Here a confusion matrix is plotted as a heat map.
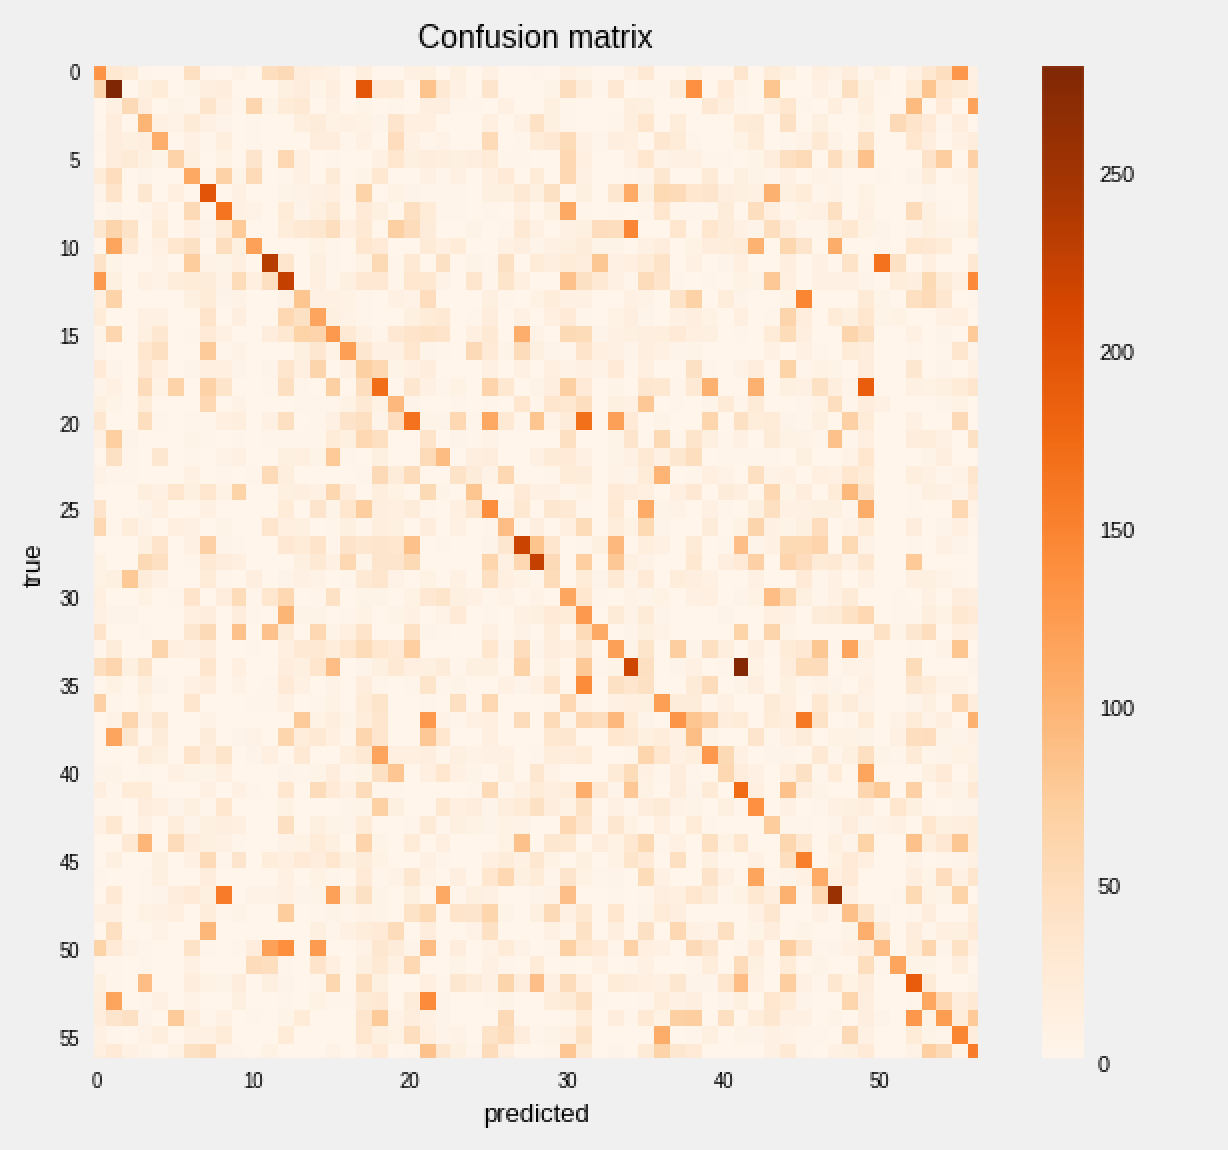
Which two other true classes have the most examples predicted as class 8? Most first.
47, 6
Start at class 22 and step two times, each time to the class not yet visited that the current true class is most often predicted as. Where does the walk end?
27
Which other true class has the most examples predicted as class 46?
33
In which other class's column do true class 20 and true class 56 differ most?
31
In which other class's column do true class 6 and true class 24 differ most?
48
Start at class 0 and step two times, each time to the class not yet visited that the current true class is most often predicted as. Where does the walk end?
36
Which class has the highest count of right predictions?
1
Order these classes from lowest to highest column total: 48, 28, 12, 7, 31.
28, 48, 7, 12, 31
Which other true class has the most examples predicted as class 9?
32
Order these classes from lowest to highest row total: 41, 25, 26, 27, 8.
26, 8, 25, 41, 27
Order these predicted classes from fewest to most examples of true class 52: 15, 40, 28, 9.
9, 40, 15, 28
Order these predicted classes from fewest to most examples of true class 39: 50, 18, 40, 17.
50, 17, 40, 18
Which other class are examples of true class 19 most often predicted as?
35
